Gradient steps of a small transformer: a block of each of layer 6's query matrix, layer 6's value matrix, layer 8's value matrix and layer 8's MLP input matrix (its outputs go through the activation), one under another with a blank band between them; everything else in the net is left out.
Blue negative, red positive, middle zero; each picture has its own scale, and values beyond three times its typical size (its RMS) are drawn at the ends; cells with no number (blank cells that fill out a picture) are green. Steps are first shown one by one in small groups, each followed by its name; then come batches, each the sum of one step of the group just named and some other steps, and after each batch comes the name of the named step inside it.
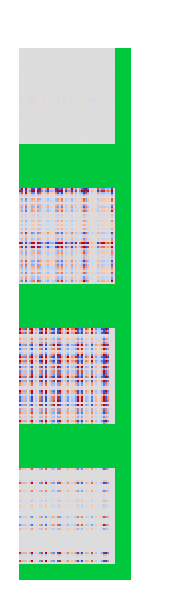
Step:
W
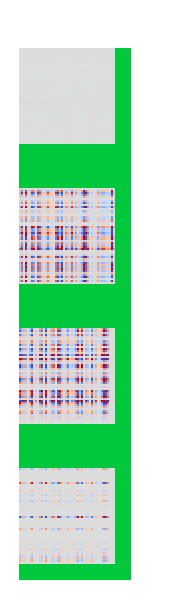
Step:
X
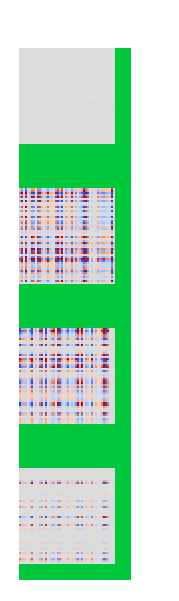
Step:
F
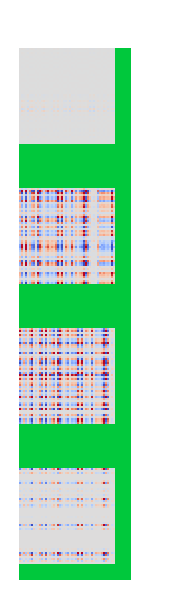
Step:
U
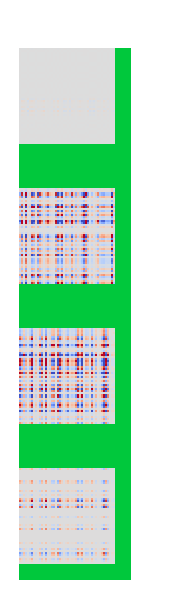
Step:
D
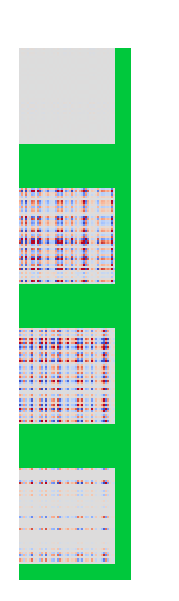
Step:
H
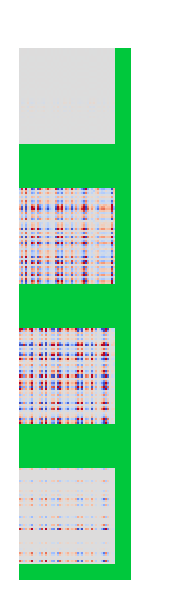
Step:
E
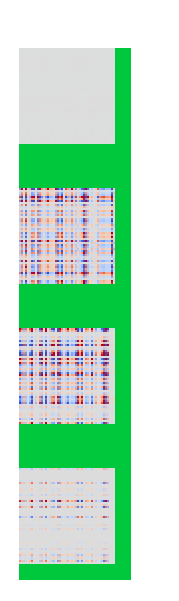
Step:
F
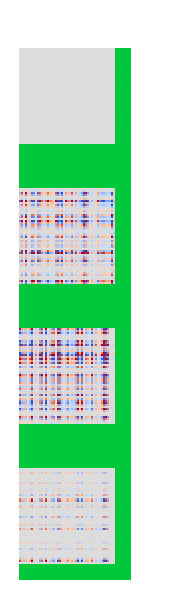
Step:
F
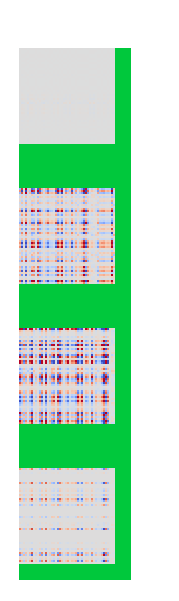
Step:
W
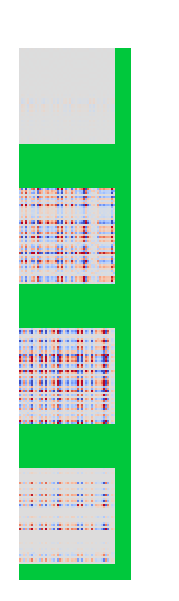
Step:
F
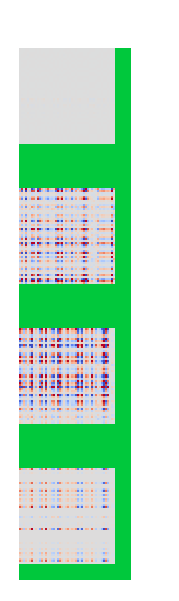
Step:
W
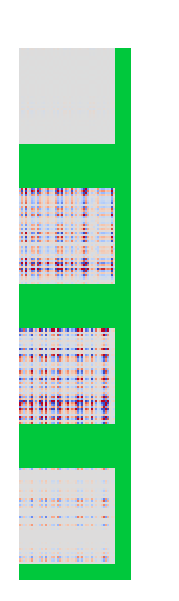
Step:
X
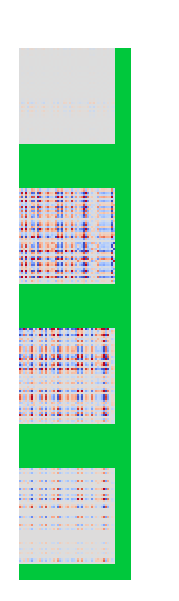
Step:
F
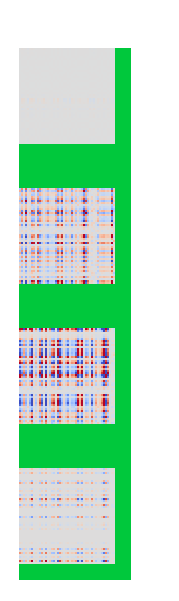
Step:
W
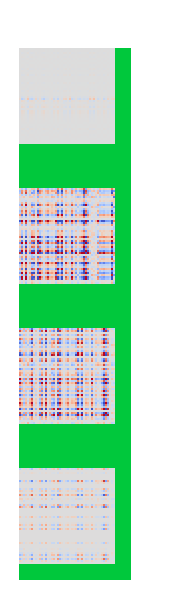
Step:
D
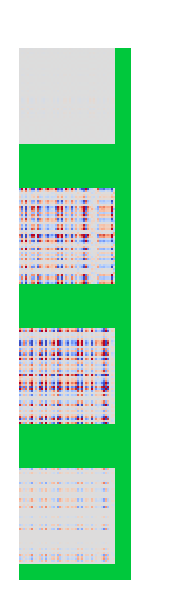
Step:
E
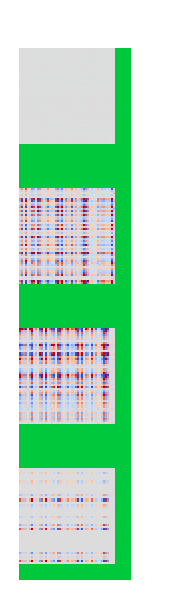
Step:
E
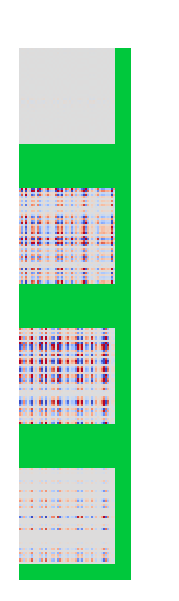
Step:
H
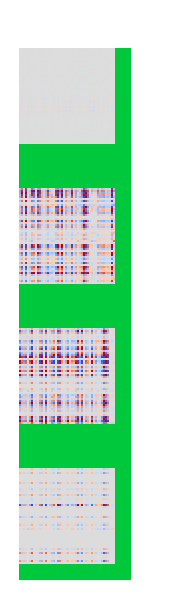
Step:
W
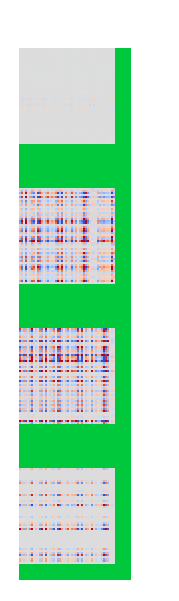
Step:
H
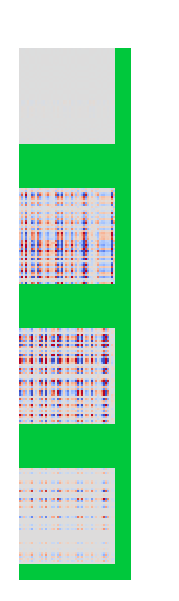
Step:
D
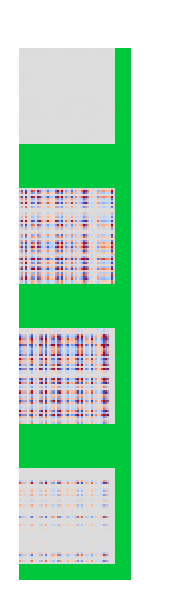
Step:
X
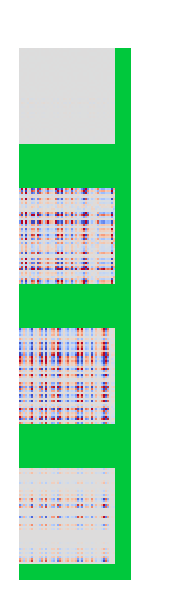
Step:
D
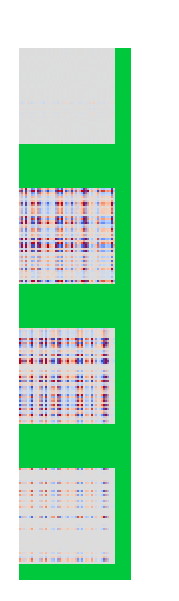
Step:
H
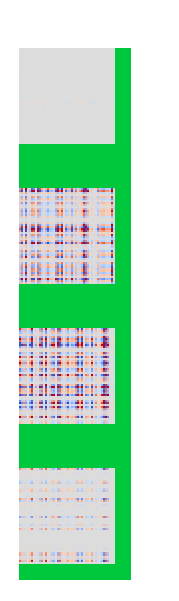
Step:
E
